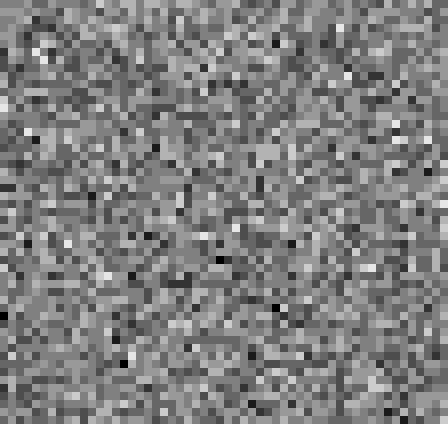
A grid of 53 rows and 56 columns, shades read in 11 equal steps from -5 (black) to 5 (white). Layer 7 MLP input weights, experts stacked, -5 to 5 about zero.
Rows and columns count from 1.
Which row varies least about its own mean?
2
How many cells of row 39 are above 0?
20
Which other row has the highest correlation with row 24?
18
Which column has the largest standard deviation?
1
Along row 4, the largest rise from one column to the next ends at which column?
43
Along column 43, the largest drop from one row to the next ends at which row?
21
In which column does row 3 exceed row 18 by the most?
47
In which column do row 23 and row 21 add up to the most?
56
